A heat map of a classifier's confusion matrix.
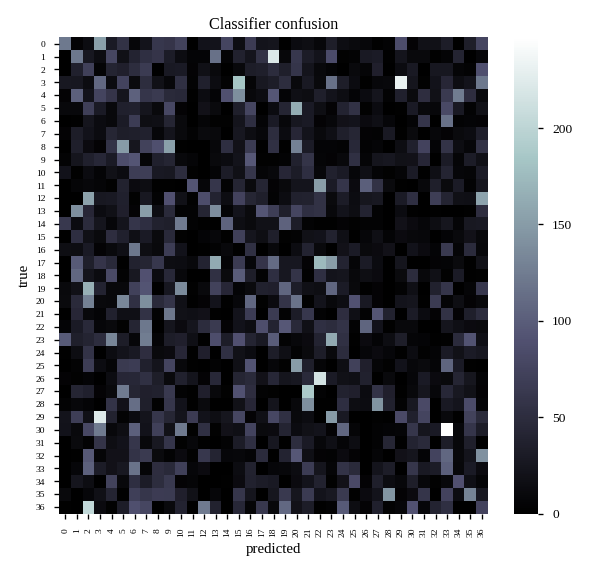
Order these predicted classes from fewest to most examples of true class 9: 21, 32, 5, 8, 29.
32, 29, 8, 21, 5
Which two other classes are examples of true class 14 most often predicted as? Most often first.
10, 19
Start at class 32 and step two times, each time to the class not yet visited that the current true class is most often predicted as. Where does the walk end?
2
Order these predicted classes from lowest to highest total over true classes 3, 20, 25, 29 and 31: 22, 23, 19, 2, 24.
22, 24, 19, 2, 23
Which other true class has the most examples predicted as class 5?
8
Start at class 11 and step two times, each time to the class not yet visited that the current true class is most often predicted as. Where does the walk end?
7
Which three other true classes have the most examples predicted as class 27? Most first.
28, 21, 11
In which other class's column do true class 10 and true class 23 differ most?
4
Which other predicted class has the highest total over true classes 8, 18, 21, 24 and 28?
9
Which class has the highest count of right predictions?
23
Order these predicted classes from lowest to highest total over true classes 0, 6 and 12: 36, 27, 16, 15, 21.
27, 21, 15, 16, 36
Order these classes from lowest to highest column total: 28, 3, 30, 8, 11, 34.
11, 28, 34, 30, 8, 3
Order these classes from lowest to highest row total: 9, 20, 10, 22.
10, 9, 22, 20
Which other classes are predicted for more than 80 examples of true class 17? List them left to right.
1, 13, 18, 22, 23
